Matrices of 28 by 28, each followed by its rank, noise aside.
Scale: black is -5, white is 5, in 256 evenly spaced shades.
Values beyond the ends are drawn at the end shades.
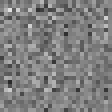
four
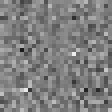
six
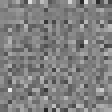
five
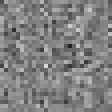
four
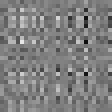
two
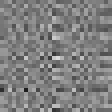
two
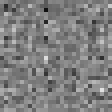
five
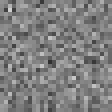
six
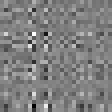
two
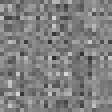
four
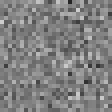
six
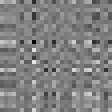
two
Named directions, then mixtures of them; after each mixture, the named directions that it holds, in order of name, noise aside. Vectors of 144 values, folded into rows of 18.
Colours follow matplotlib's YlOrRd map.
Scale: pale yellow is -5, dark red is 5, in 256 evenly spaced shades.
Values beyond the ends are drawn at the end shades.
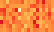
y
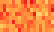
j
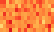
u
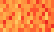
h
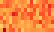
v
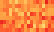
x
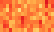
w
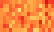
w.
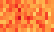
h, j, y.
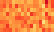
h, w, x.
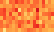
v, x, y.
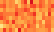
j, u, v.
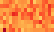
v.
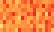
h, j, v.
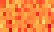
u.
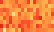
v.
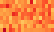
v.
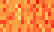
h, y.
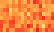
v, w, x.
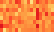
j, v, y.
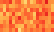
j.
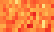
j, u, x.
